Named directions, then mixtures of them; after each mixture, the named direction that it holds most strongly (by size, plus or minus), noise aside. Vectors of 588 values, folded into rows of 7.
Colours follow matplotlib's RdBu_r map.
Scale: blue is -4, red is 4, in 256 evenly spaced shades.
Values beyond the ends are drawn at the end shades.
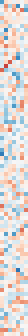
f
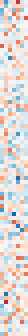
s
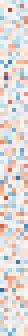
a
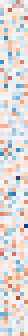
a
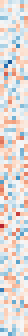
a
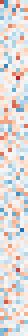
f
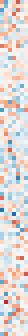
s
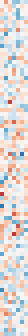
s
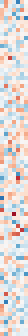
s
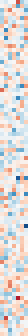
a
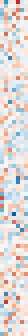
s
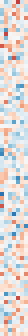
s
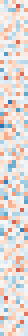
a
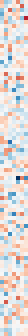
s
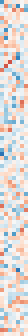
f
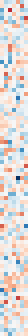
a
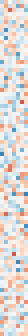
a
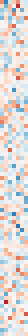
s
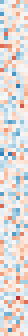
f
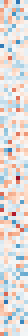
s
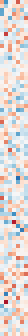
s
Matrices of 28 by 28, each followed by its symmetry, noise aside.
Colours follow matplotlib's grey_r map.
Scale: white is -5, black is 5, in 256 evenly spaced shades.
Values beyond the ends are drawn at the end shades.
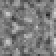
mirrored top to bottom.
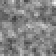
no symmetry.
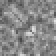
symmetric.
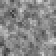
no symmetry.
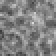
symmetric across the other diagonal.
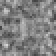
mirrored top to bottom.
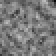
symmetric across the other diagonal.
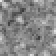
symmetric.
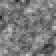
symmetric.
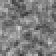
no symmetry.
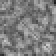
symmetric.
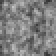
mirrored top to bottom.
